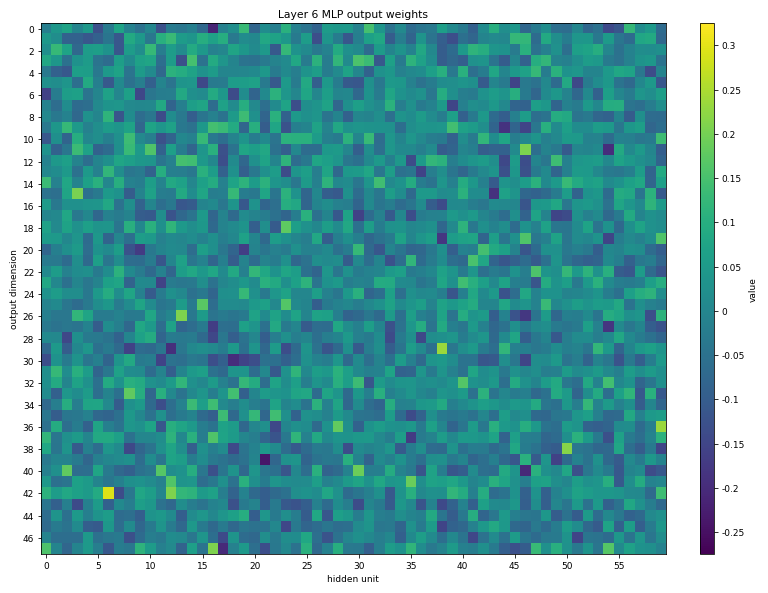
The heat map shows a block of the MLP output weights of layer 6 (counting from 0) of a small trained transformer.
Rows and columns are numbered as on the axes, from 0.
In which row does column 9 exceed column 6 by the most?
47
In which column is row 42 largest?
6
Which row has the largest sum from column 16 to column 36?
14
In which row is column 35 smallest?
37
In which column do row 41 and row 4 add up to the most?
12
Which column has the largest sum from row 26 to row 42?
38
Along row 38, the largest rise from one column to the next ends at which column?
50
